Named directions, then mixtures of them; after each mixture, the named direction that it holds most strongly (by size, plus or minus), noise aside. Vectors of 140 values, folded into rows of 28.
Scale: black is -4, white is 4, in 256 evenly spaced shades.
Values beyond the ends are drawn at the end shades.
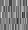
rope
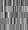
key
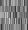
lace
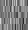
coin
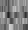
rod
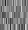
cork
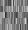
key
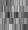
rod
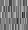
rope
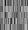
key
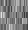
rod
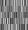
cork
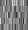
coin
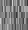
coin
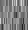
coin
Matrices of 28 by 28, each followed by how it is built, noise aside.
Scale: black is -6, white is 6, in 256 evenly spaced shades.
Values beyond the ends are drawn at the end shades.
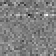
uneven rows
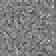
repeating rows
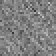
Toeplitz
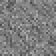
Toeplitz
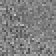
lower triangular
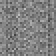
repeating rows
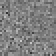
lower triangular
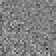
lower triangular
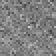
Toeplitz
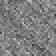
Toeplitz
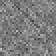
Toeplitz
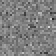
uneven rows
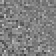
lower triangular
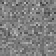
uneven rows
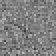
lower triangular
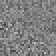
lower triangular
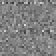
uneven rows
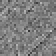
Hankel
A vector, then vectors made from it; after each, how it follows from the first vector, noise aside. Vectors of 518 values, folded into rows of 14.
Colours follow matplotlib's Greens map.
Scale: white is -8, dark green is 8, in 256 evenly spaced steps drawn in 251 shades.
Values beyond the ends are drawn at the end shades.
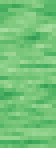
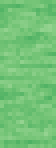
shrunk.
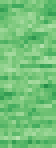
copied.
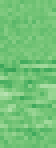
negated, partly zeroed.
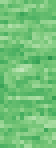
wrapped around, negated.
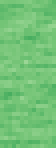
shrunk.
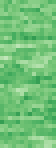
wrapped around, negated.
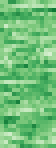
reversed, negated, scaled up.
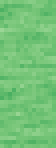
shrunk.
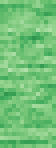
copied.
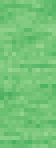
shrunk.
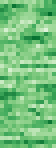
scaled up.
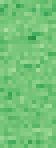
partly zeroed.
